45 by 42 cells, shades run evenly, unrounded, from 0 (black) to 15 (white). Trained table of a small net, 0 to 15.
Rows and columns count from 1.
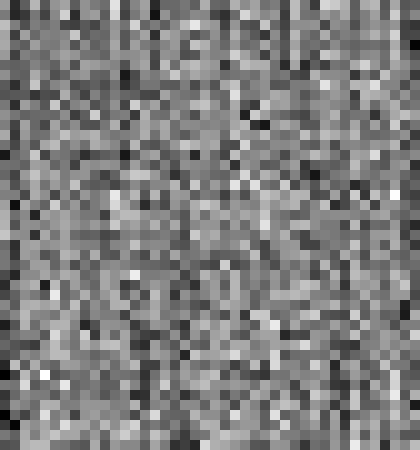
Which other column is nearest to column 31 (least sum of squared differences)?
11
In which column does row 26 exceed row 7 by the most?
31
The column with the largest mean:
40
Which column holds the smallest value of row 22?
4
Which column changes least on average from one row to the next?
22
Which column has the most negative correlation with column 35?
16
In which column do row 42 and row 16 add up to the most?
24
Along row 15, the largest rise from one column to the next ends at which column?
25
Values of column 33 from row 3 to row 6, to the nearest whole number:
4 10 6 12
